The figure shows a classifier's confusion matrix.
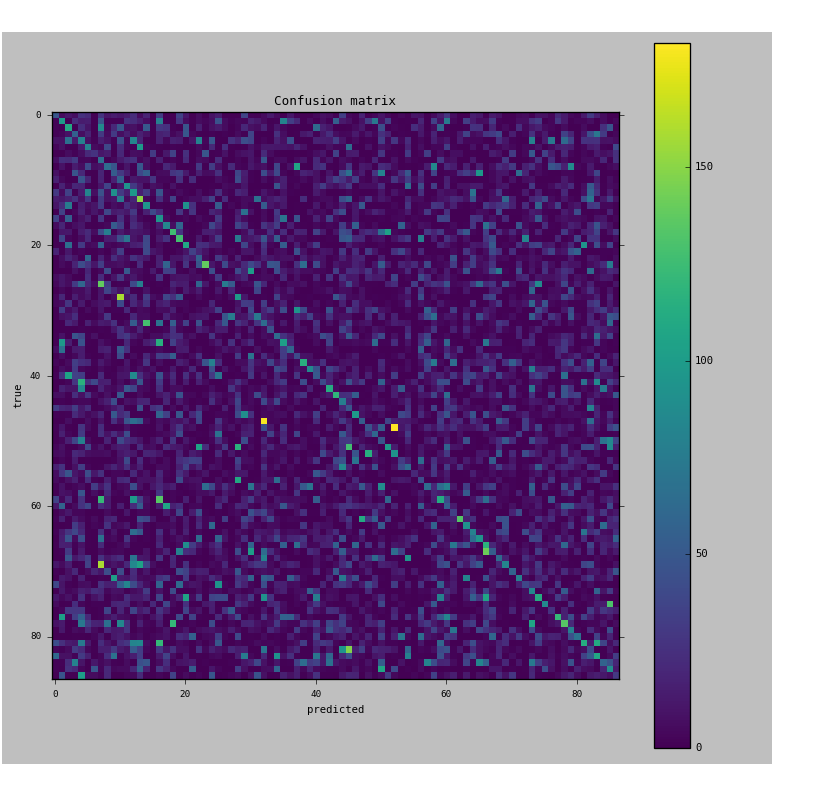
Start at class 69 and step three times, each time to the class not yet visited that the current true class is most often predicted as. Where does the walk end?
14
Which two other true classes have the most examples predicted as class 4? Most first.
41, 86
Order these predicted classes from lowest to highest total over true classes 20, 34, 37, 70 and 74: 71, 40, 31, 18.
31, 71, 18, 40
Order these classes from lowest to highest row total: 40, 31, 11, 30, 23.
11, 30, 31, 40, 23
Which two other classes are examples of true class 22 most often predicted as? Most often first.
5, 61
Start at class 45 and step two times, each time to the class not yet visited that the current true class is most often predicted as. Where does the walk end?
44
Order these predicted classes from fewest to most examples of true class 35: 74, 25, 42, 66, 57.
74, 25, 42, 57, 66
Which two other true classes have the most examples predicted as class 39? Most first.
57, 73
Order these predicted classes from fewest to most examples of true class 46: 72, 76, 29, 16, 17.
76, 72, 17, 16, 29
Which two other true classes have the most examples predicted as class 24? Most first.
38, 63
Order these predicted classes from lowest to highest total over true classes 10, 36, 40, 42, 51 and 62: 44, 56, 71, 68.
71, 44, 68, 56
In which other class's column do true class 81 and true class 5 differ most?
16
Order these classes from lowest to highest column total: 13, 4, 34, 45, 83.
34, 83, 45, 13, 4
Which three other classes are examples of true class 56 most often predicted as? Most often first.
28, 34, 19
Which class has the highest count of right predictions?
13
